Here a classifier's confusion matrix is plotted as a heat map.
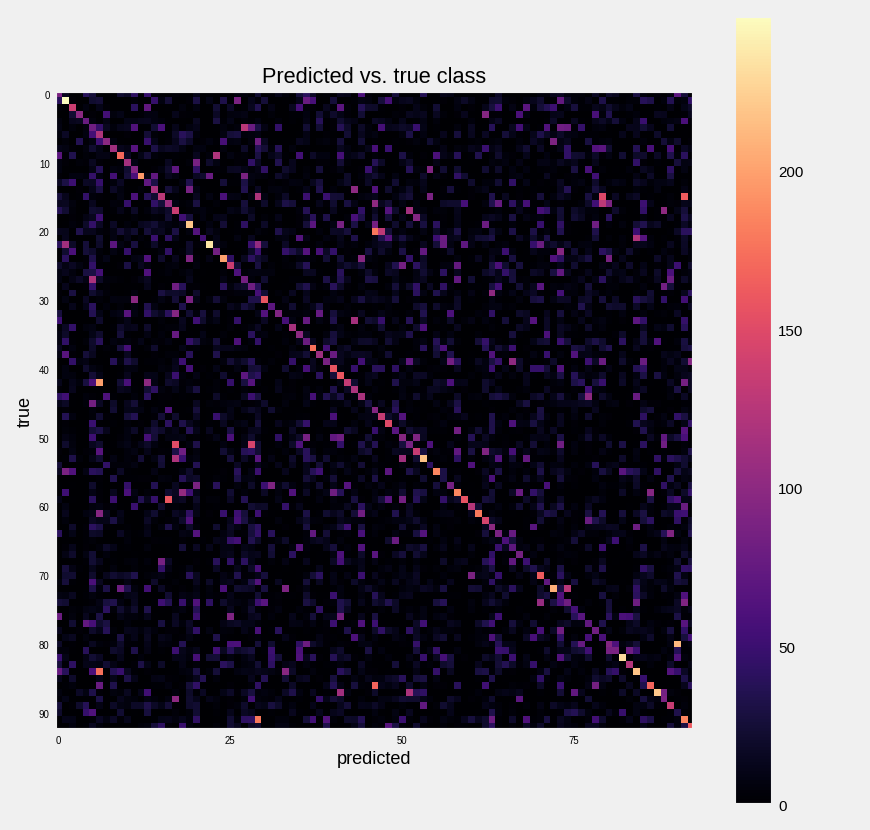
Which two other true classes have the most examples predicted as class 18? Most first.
58, 52
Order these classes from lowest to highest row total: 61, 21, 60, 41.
60, 41, 21, 61
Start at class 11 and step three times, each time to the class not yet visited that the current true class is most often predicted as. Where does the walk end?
91
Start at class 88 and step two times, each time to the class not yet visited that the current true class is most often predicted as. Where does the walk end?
51
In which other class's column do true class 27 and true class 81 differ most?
5
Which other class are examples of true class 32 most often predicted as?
17
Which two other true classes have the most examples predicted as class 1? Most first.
22, 55
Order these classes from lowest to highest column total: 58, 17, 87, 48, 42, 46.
87, 42, 48, 58, 17, 46
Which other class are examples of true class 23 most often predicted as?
73
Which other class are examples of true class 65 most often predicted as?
49
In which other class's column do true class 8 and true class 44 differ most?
77
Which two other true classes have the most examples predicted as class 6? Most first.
42, 84
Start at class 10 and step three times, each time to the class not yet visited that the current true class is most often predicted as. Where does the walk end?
16
